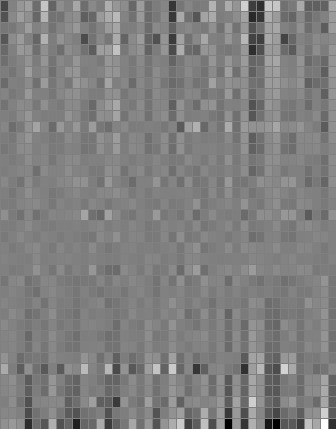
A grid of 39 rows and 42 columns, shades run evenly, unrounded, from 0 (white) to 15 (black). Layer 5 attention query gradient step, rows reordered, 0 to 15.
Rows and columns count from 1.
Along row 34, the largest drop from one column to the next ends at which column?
36
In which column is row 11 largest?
32
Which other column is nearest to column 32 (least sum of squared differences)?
22
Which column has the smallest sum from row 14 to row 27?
35
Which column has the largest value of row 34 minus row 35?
25
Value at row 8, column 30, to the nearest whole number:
7
